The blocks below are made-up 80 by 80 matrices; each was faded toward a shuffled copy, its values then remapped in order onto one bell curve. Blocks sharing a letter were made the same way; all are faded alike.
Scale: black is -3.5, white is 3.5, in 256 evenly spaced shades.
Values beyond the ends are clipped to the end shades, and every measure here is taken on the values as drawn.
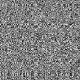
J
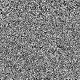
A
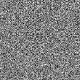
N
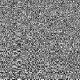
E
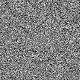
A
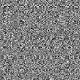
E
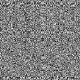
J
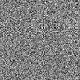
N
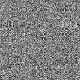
N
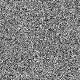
A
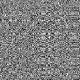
J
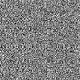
N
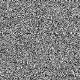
A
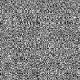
J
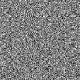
N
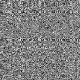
E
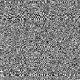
E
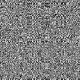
E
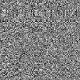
E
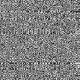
J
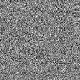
N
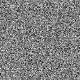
A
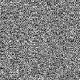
N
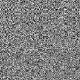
E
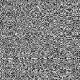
E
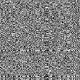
E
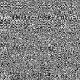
E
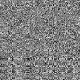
E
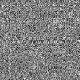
E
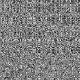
J
